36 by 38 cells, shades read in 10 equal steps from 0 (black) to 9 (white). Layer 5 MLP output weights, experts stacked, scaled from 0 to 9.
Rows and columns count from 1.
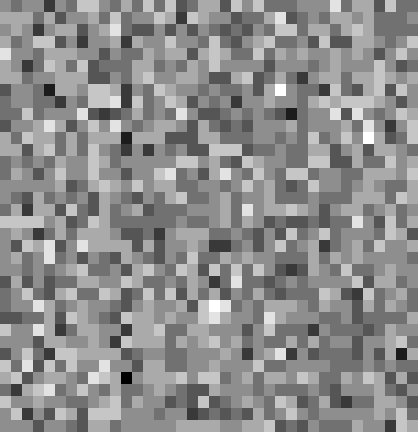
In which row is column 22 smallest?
9
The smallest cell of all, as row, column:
32, 12
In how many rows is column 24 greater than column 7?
14
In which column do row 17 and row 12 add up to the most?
34
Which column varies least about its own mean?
28
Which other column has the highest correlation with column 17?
37
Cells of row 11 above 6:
5
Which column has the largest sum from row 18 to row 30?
36
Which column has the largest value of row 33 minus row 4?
8
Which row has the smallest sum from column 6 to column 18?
13
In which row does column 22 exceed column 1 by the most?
24
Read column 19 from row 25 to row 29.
4 7 7 6 6
